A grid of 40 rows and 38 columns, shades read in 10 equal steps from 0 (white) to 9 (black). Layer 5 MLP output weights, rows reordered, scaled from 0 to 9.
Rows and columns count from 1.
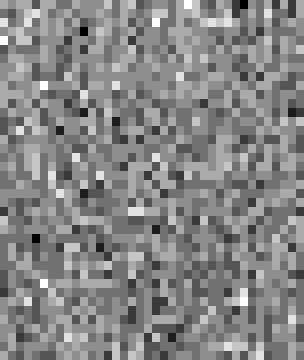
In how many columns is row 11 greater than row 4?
15
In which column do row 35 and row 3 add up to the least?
27
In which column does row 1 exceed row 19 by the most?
31
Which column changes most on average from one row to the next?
20
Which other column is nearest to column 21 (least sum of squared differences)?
28
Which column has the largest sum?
32
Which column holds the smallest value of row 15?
3
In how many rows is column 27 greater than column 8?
13
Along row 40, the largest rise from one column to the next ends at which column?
34
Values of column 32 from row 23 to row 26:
7 3 4 7
